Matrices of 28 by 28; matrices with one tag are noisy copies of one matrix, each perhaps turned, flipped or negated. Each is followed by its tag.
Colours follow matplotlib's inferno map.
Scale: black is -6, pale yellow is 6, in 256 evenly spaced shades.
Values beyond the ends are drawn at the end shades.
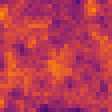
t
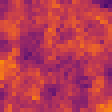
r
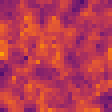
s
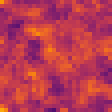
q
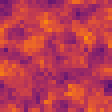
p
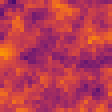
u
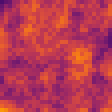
r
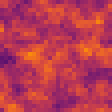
u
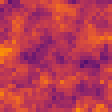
u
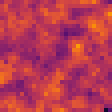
q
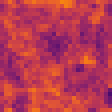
t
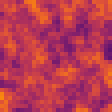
s
